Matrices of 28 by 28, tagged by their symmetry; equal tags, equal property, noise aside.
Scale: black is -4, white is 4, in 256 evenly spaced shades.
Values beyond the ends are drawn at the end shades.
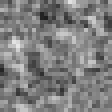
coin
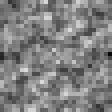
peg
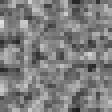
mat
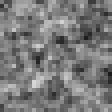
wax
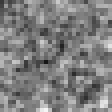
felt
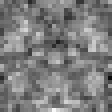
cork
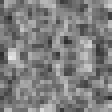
mat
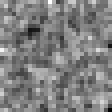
felt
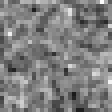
coin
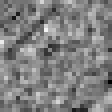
felt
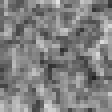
wax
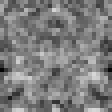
cork
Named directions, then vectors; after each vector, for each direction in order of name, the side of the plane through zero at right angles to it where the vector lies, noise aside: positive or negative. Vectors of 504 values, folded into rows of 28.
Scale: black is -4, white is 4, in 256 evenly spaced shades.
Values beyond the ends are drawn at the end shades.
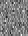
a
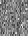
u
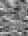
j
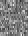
positive, positive, positive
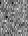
positive, negative, negative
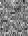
negative, positive, positive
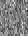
positive, positive, positive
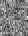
positive, positive, negative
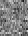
negative, positive, negative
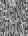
positive, positive, positive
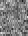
positive, positive, negative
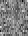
positive, positive, negative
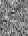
negative, positive, positive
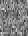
positive, positive, negative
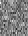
negative, positive, positive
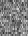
positive, negative, positive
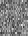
negative, negative, positive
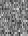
positive, negative, positive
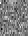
negative, positive, positive
